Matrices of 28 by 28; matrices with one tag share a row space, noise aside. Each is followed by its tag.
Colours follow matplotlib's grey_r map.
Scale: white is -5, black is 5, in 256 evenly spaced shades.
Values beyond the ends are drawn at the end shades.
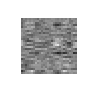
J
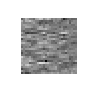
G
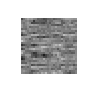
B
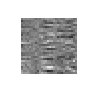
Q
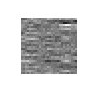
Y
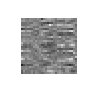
Q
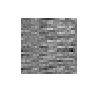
Q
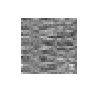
Q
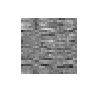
Q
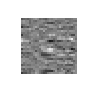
Q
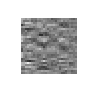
G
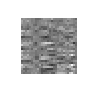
Q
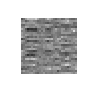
Y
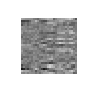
Q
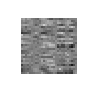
Q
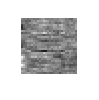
B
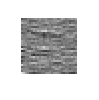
B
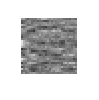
B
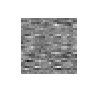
J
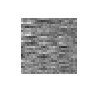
G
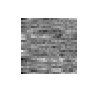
B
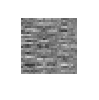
G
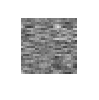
J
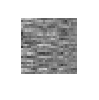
G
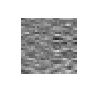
J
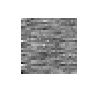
B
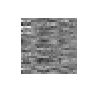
G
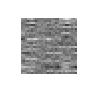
Y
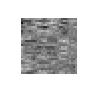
G
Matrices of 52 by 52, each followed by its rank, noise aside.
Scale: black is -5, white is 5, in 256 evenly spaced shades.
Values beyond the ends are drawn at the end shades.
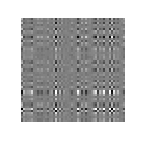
one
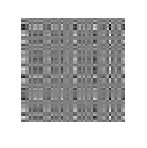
one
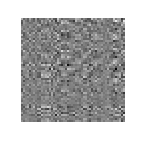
four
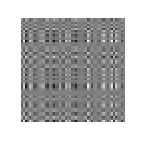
one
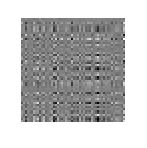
two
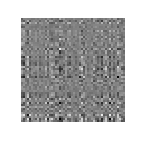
three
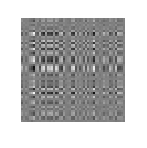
one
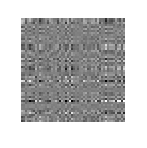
two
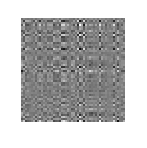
two
